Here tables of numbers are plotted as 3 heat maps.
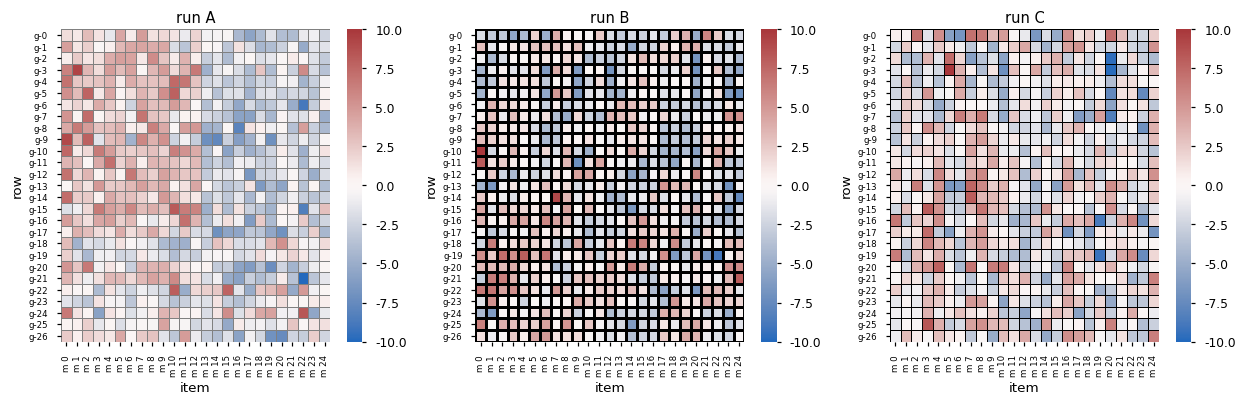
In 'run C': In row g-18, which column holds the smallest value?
m 12
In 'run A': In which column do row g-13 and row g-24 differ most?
m 22
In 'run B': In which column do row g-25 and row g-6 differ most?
m 14
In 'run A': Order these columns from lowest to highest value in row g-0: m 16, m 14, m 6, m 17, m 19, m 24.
m 17, m 16, m 24, m 19, m 14, m 6
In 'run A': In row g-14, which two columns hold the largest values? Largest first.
m 0, m 9
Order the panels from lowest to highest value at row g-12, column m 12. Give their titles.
run C, run B, run A
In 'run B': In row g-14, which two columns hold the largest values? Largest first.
m 7, m 8
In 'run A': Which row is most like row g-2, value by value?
g-11
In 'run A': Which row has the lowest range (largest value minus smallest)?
g-23
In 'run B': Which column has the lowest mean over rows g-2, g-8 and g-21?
m 20
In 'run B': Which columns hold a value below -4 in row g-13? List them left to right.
m 0, m 1, m 23
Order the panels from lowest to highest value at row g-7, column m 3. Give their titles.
run C, run A, run B
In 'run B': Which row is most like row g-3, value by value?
g-5
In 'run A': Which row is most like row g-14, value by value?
g-12
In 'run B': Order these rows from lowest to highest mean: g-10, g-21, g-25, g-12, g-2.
g-2, g-12, g-10, g-25, g-21
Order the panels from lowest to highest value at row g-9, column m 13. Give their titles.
run A, run C, run B
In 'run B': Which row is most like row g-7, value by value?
g-20
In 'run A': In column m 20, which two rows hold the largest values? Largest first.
g-18, g-22
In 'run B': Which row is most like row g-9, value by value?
g-8
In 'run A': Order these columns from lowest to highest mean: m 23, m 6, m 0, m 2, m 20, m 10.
m 23, m 20, m 6, m 10, m 2, m 0
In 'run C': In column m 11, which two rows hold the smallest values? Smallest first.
g-16, g-19
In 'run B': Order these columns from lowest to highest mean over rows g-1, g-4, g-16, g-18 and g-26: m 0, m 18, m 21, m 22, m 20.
m 22, m 21, m 20, m 0, m 18
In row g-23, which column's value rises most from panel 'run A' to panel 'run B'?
m 1
